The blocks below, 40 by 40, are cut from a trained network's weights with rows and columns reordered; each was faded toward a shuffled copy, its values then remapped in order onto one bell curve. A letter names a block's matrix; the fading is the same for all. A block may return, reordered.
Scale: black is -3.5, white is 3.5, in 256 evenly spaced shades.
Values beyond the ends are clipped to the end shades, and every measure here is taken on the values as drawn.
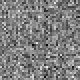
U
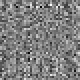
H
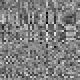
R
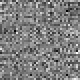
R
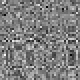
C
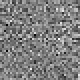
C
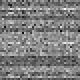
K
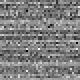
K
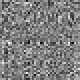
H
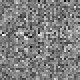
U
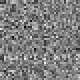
H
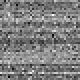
K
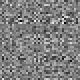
R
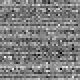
K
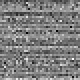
K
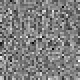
R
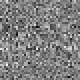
H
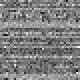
K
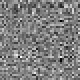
R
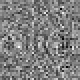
H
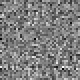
U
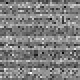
K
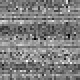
K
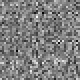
H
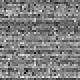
K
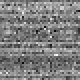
K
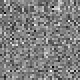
C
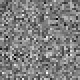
U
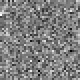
U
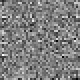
H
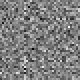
C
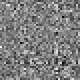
C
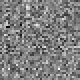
U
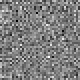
R
